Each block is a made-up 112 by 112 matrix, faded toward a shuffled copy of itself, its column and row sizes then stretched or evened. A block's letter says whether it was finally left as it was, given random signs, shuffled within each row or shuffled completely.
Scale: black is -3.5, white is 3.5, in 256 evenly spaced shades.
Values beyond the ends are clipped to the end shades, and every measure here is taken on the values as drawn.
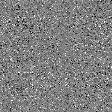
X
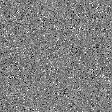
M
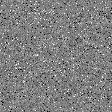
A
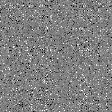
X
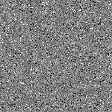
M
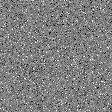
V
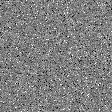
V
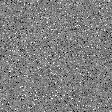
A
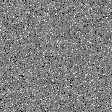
V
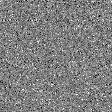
A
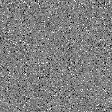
X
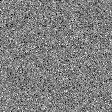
V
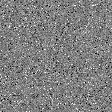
A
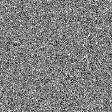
M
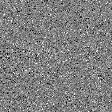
X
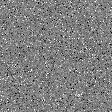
V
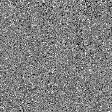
M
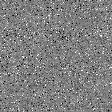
A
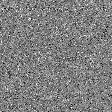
A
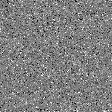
A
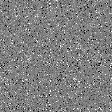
X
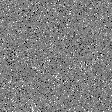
V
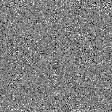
X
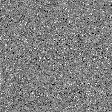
A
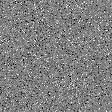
V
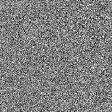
X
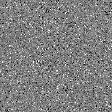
X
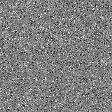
A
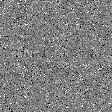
X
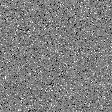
V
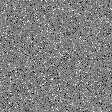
V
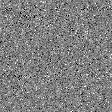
A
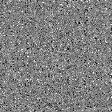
M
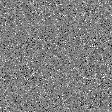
M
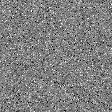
A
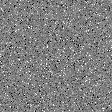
V
